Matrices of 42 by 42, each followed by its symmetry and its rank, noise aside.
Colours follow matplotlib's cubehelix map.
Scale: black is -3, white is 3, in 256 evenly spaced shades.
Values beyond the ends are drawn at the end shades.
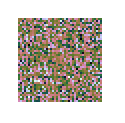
antisymmetric, rank twelve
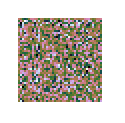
no symmetry, rank eight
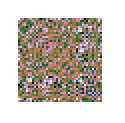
symmetric, rank six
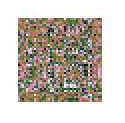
antisymmetric, rank six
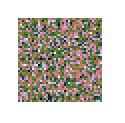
no symmetry, rank twelve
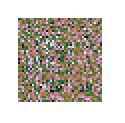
no symmetry, rank eight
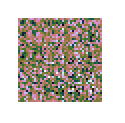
no symmetry, rank six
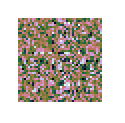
antisymmetric, rank eight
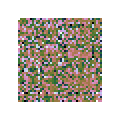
no symmetry, rank six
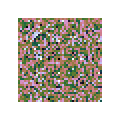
symmetric, rank eight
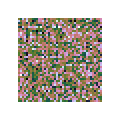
antisymmetric, rank twelve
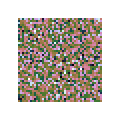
antisymmetric, rank twelve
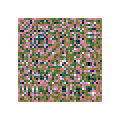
symmetric, rank six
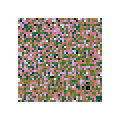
symmetric, rank twelve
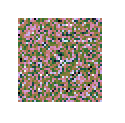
symmetric, rank twelve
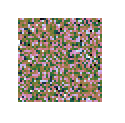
antisymmetric, rank twelve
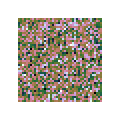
no symmetry, rank twelve
